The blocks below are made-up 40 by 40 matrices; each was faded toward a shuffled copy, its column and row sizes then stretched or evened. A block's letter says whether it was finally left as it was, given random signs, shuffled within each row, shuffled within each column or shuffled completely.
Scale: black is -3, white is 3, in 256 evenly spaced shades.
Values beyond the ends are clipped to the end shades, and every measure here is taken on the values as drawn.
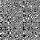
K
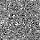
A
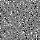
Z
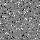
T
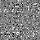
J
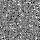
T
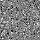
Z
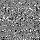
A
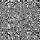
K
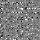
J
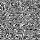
A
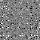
J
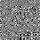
K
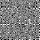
K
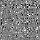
J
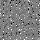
Z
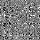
J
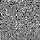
K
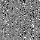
Z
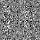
J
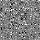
J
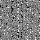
Z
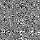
K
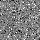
T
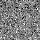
T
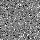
T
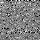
A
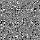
J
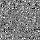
A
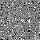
J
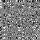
K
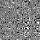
K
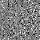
Z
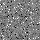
T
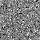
T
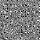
J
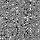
Z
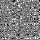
K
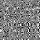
K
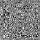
K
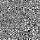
J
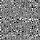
J
